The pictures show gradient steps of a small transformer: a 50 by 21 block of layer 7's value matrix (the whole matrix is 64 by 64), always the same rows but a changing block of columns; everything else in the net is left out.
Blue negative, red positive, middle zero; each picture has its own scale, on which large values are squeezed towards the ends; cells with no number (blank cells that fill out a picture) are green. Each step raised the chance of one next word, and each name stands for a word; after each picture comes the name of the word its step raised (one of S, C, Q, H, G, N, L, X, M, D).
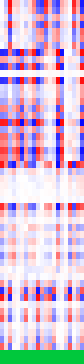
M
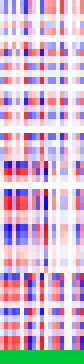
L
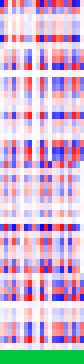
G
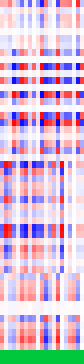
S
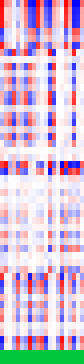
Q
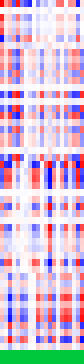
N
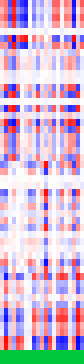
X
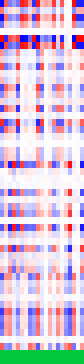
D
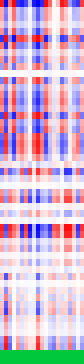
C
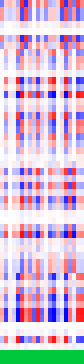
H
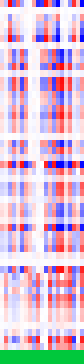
G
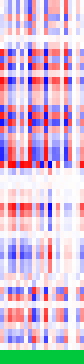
M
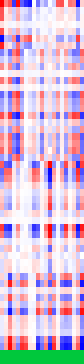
C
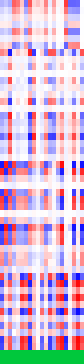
L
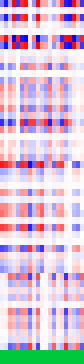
D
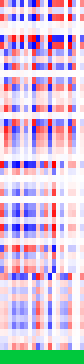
D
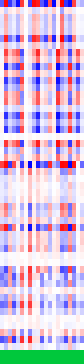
G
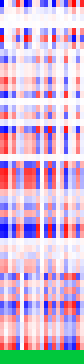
C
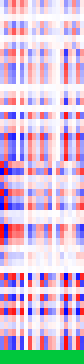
L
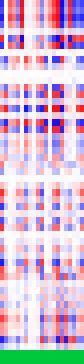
X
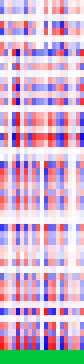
L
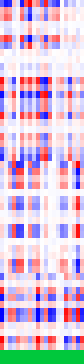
H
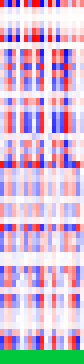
G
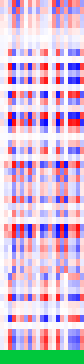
S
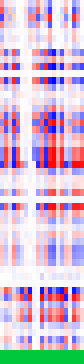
M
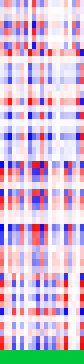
L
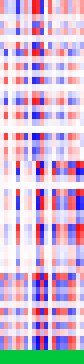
L
